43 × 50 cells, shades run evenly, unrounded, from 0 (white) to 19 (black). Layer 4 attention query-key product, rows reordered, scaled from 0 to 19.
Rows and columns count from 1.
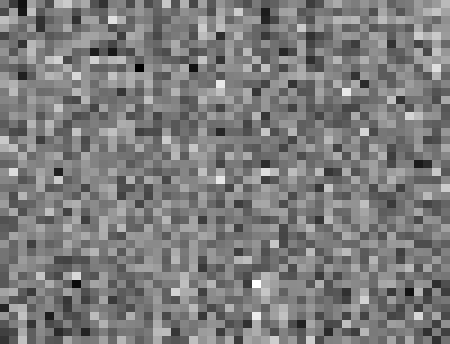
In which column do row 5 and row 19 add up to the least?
47
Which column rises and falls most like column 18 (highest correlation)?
35
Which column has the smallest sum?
23
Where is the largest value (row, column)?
9, 16
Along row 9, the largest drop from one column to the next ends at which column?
17
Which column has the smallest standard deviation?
26
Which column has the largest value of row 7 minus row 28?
13
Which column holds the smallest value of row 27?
6
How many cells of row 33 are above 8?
38
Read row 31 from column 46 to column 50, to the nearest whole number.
7 13 13 11 12
